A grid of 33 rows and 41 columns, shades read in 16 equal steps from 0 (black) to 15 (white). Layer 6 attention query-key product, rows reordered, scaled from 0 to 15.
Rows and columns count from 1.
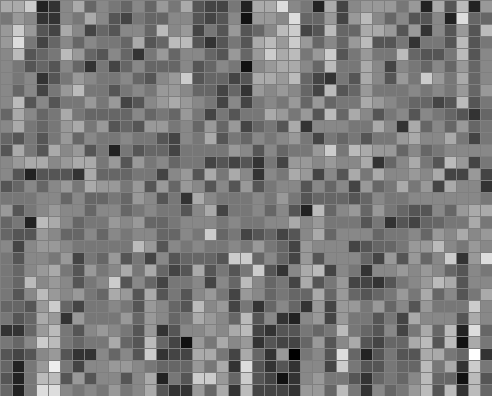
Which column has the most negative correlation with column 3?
18
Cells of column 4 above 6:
19
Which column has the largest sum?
5
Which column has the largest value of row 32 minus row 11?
21
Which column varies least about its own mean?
9
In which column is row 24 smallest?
32
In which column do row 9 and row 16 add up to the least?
37
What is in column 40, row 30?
15
